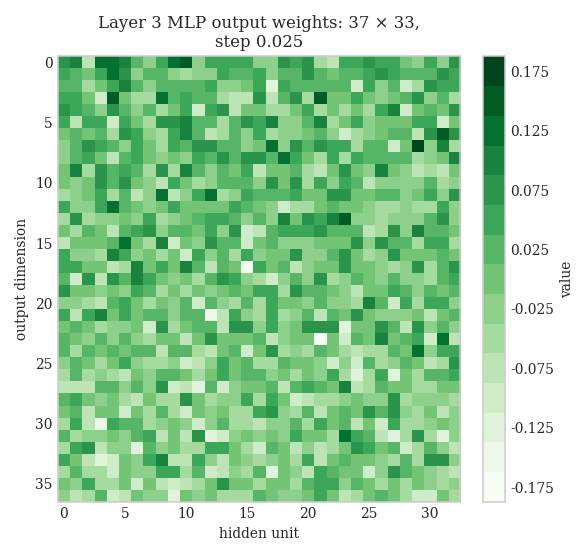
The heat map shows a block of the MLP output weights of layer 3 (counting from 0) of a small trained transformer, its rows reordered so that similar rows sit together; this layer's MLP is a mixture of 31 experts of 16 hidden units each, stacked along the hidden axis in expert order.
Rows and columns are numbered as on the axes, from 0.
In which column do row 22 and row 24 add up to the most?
29
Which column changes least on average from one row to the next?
14
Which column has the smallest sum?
28
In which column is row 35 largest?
13
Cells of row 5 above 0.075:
3
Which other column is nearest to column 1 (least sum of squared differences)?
18
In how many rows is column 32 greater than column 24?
16
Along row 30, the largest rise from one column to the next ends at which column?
4
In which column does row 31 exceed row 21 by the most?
23
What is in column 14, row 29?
-0.05
